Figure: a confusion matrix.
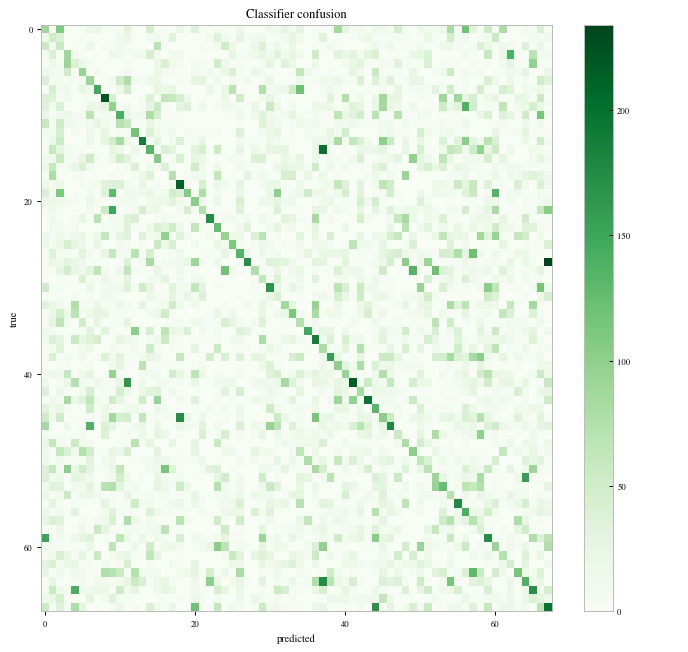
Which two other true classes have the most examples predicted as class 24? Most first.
28, 60
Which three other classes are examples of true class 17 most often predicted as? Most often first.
48, 1, 23
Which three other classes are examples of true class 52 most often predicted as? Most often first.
64, 58, 38
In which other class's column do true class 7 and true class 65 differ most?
4
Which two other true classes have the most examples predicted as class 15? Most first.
43, 2
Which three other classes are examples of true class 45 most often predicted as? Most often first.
18, 36, 9
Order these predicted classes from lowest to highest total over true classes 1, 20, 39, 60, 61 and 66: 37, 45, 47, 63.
63, 47, 45, 37
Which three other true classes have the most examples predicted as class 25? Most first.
7, 61, 5
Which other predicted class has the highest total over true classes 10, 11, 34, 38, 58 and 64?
54
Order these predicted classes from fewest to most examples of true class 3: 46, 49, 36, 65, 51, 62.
46, 49, 51, 36, 65, 62
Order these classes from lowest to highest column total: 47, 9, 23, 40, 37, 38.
47, 38, 40, 23, 37, 9
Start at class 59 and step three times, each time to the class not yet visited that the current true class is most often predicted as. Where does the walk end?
44
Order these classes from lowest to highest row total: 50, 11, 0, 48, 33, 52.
11, 48, 50, 33, 52, 0
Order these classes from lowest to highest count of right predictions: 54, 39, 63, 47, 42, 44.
47, 54, 42, 39, 63, 44
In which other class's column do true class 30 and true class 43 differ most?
66
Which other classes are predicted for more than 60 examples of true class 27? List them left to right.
14, 20, 48, 51, 67
